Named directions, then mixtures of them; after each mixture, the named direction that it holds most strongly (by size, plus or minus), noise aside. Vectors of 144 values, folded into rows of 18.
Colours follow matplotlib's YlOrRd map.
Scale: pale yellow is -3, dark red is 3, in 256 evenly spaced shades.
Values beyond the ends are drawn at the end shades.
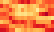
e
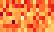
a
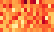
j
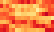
e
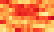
e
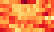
e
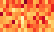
a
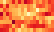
e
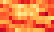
e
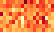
j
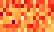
a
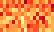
a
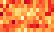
a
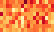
j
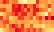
e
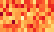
a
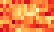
e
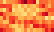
e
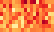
j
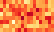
a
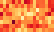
a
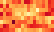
e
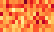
j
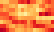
e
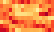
e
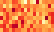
j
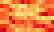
e
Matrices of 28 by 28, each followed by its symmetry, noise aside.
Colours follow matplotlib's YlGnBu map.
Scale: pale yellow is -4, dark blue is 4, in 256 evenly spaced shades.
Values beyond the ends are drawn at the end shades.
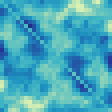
same after a half turn.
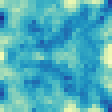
mirrored top to bottom.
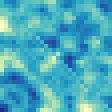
symmetric across the other diagonal.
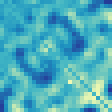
symmetric.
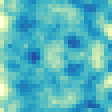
mirrored top to bottom.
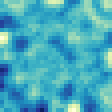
symmetric across the other diagonal.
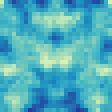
mirrored left to right.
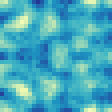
mirrored top to bottom.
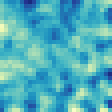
antisymmetric.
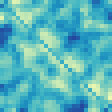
symmetric across the other diagonal.
